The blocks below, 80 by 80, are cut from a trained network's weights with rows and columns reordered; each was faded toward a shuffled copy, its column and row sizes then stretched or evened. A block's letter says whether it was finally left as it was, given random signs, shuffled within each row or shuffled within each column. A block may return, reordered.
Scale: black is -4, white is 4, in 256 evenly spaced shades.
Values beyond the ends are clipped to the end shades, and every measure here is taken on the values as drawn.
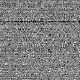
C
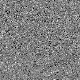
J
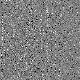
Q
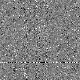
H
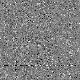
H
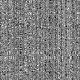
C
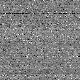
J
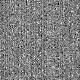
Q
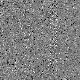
Q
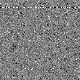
H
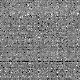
C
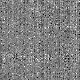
C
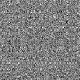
C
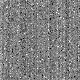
Q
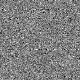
J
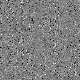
Q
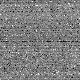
J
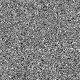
J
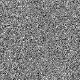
H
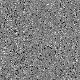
Q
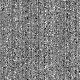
Q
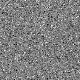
J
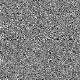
H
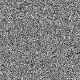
H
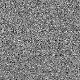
J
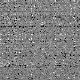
C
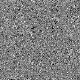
H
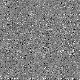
H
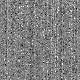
Q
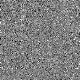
H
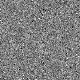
Q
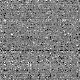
C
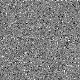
J
